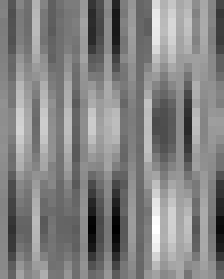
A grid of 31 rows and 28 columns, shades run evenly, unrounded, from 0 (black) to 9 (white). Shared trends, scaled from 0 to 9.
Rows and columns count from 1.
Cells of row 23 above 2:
25
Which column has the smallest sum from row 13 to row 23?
24
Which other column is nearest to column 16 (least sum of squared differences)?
10
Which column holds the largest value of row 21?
20
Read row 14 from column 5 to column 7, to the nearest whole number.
4 7 5
